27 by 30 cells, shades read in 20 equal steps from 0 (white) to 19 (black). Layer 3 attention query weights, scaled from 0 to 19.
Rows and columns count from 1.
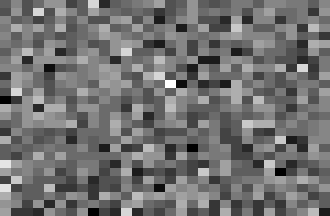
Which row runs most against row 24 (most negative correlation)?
10
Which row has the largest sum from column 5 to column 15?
24
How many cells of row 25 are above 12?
4
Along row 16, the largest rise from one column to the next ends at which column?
8
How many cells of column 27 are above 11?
11
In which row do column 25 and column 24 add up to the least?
16
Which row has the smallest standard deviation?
5
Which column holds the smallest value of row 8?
15
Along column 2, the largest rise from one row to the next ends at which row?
13
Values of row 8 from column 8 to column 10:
6 9 10
